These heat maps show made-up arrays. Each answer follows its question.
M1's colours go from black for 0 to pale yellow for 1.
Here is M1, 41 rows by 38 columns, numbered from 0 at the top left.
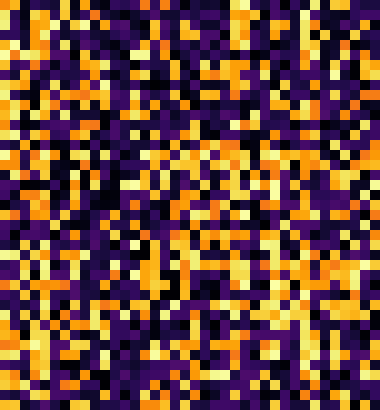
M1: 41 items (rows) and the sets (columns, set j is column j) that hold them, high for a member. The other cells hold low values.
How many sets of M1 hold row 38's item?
10
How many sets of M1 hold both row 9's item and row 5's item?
5
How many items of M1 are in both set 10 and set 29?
2
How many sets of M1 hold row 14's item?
9
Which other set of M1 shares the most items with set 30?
4
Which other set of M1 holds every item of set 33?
23
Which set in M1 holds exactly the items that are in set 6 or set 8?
0
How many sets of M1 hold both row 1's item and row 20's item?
3
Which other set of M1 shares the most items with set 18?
27
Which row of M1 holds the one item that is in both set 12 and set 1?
11
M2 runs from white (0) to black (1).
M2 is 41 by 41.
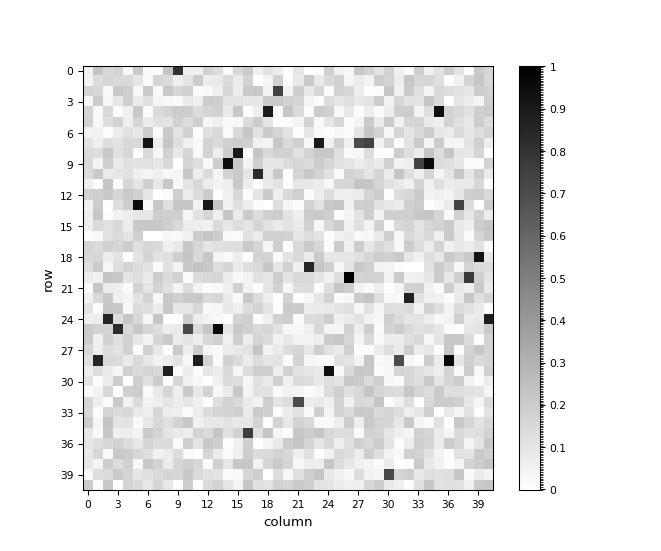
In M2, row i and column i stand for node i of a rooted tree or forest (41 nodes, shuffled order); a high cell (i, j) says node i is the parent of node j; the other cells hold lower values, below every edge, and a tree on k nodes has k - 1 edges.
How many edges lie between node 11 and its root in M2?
2
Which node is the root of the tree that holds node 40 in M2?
29
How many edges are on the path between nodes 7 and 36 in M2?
2
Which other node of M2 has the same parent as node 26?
38
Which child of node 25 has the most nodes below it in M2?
13
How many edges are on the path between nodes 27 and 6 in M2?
2
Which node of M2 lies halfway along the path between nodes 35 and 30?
18
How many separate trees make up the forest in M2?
6
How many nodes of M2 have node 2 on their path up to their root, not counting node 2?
4
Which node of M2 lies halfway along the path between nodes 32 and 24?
19
